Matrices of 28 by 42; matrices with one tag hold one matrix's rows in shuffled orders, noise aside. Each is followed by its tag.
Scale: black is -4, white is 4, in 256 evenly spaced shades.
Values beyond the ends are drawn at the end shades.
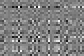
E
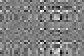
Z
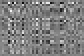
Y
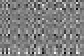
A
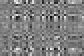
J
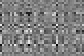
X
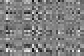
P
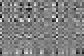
X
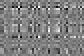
E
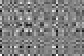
X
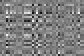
P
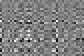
X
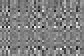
A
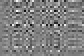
J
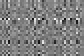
A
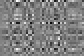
J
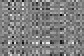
Y
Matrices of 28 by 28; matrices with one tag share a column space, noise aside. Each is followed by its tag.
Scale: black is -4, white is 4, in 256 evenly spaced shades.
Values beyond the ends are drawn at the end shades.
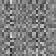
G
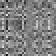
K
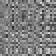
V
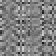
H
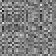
V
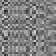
H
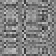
V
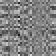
H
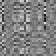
V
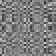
V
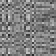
V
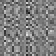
H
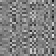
V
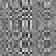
K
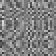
K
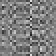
H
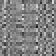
G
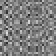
H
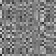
V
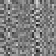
G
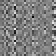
H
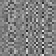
V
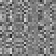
V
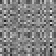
G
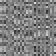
H
